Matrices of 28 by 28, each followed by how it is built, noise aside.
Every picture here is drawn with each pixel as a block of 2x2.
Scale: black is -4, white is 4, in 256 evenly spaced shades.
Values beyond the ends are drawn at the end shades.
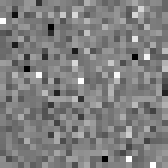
sparse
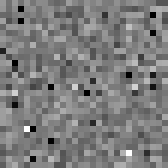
sparse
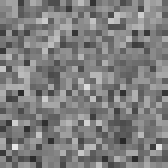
repeating columns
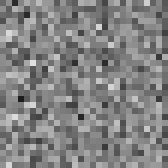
repeating rows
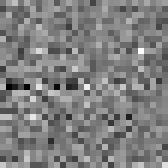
uneven rows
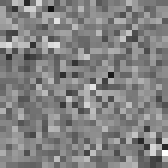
block diagonal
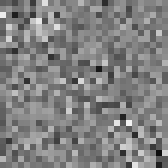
block diagonal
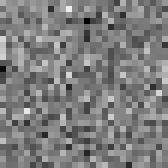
uneven columns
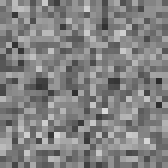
repeating columns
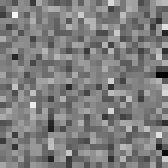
uneven columns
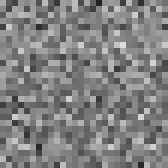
repeating columns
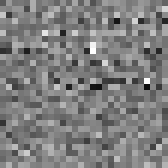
uneven rows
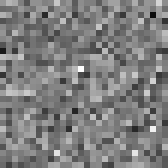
repeating columns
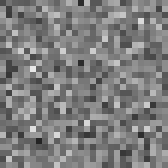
repeating rows
